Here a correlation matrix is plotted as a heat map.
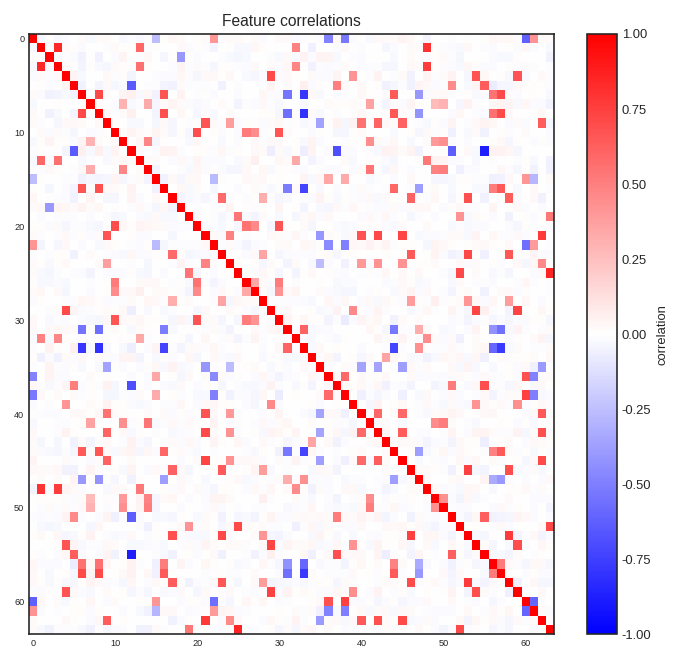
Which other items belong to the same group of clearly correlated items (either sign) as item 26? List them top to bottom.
10, 20, 27, 30
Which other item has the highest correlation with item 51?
55
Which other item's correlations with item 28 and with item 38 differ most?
60
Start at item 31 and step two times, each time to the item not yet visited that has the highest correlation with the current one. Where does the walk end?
47
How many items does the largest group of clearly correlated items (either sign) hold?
9
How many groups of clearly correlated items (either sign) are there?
12
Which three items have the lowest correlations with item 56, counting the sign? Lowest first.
33, 31, 47
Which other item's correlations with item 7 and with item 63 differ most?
25
